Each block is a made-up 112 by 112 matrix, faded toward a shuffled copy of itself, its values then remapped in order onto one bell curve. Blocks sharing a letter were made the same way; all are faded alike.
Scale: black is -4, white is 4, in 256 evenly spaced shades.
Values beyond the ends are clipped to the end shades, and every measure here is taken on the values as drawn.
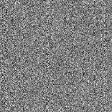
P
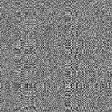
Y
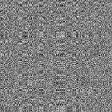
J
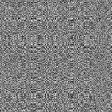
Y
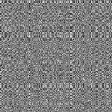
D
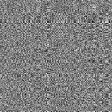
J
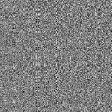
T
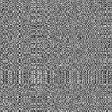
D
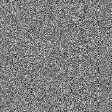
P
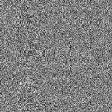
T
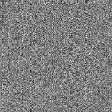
T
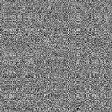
J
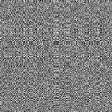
Y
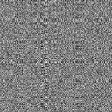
J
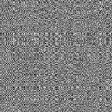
Y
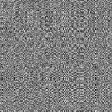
Y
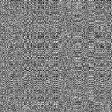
Y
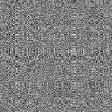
J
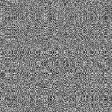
J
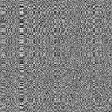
D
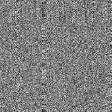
T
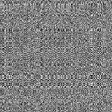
Y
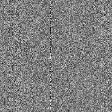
P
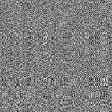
J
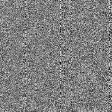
P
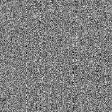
P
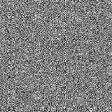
T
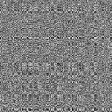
Y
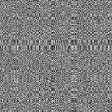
D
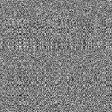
J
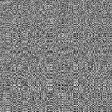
Y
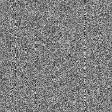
P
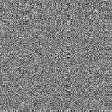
J
